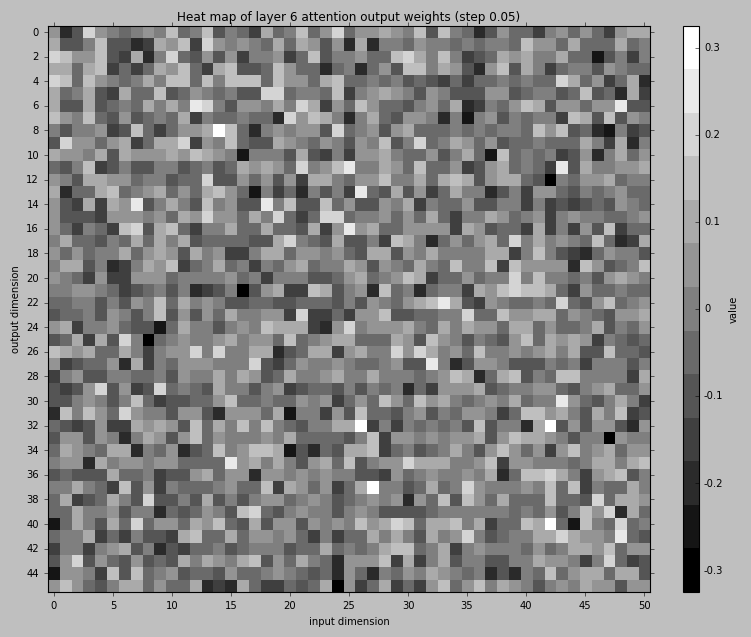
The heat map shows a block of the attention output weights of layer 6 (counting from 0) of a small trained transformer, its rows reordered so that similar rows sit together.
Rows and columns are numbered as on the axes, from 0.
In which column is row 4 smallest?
50
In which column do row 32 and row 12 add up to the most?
26
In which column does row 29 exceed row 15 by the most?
4
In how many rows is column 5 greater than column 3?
20
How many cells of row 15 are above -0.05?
33
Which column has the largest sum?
41
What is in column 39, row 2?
0.05
